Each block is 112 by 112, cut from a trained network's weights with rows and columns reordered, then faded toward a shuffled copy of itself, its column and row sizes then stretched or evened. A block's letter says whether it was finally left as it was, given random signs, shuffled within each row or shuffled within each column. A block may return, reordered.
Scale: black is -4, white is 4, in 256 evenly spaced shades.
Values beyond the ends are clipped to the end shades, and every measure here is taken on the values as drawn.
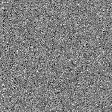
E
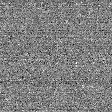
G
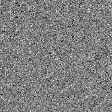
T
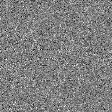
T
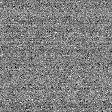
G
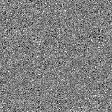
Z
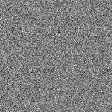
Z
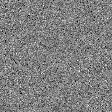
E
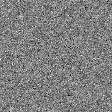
E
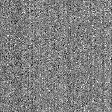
Z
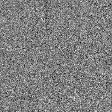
T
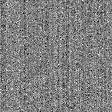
Z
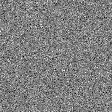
G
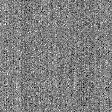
Z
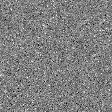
G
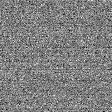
G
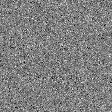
G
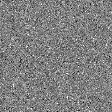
T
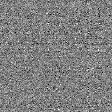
Z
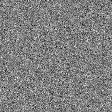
G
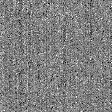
Z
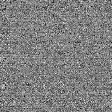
Z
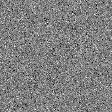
E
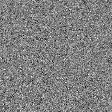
T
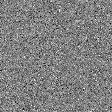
T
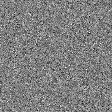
E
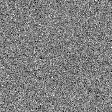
E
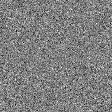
G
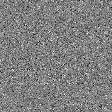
G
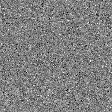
G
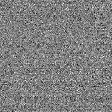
Z
